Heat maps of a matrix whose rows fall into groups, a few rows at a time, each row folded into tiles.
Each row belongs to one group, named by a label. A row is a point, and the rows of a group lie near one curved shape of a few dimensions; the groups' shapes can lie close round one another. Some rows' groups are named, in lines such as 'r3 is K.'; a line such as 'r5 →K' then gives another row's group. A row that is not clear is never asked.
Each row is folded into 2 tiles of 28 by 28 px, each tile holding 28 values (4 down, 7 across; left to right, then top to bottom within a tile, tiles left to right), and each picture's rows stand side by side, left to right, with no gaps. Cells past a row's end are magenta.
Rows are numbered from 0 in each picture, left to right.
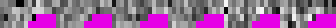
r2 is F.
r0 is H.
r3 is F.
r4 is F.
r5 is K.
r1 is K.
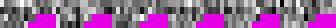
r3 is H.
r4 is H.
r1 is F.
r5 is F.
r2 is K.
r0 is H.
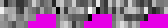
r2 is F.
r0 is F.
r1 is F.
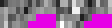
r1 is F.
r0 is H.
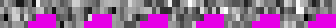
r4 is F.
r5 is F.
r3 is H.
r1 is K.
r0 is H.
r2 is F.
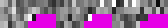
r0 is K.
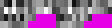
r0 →H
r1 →H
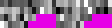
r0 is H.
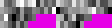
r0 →H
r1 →F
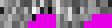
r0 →F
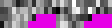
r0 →H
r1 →F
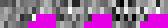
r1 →H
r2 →H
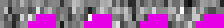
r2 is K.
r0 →K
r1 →K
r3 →F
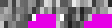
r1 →H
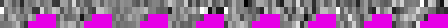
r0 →F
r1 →F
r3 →F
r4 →F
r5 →F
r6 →F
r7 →H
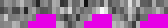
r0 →H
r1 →H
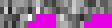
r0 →K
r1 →F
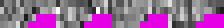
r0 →F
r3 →F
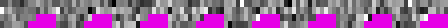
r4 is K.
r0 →F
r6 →K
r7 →K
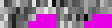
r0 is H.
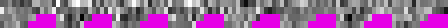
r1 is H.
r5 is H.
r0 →F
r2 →H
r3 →H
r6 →H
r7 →F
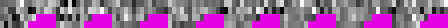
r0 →K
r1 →H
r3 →F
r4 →F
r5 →H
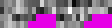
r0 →F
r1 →H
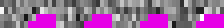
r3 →K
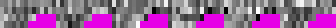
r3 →F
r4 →F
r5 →H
